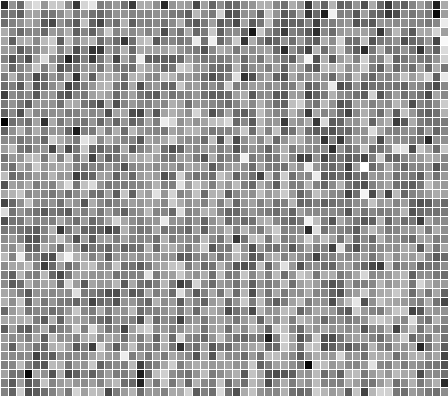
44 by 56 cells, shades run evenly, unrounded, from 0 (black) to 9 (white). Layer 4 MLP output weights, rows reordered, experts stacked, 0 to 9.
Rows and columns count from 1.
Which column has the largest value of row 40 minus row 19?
16
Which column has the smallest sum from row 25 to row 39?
42
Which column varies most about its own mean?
39
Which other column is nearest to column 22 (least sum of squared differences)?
37
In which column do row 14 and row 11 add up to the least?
1
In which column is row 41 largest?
47
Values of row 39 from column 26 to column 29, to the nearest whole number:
6 3 4 4
